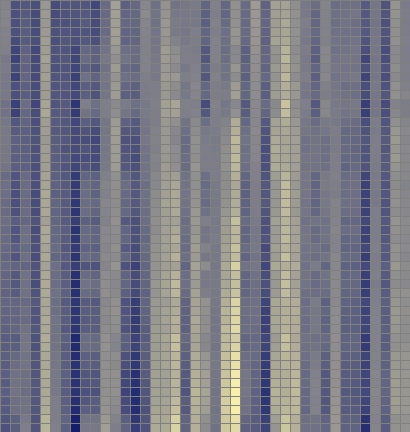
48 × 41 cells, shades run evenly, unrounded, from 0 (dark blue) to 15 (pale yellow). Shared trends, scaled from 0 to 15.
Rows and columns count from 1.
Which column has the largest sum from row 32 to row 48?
24
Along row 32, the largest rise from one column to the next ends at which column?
5
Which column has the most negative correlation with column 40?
13
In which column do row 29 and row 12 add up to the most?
29
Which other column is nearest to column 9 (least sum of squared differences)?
10
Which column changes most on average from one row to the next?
9
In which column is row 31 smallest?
8
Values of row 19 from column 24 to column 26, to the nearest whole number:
11 6 7
